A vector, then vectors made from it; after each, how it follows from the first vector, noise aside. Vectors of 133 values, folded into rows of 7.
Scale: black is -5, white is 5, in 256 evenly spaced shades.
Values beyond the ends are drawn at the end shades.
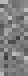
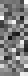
reversed, scaled up.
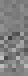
reversed, partly zeroed.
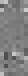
partly zeroed.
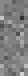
reversed, partly zeroed.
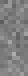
wrapped around, shrunk.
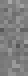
wrapped around, shrunk.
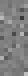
reversed, partly zeroed.
